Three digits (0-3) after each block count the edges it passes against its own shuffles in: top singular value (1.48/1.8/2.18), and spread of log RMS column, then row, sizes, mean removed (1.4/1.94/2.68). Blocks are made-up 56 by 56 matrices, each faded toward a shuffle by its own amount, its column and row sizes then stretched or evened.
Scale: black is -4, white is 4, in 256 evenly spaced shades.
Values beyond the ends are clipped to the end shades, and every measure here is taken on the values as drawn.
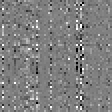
3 3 1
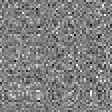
3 2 1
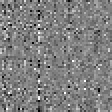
2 2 1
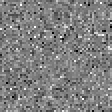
1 0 1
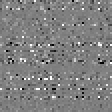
1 1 3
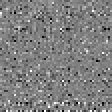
2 1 2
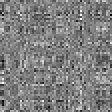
3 3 2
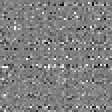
2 1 3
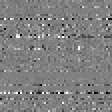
1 0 3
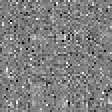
2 0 0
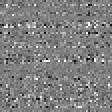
0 1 3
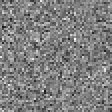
2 1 0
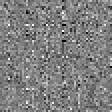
2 2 1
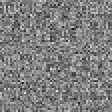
2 0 1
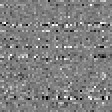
2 1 3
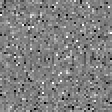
0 0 0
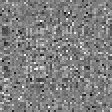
2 0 0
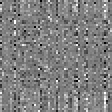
3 3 1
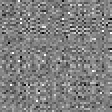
3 1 2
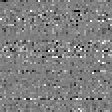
0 0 3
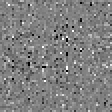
0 2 1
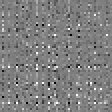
2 3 2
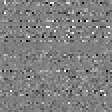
0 1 3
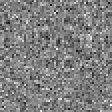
2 0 0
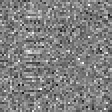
2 0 0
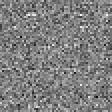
1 0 1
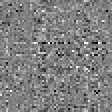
2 2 2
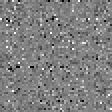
0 1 1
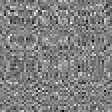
3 1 1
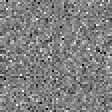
2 0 0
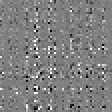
2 3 2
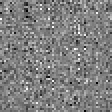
0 2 1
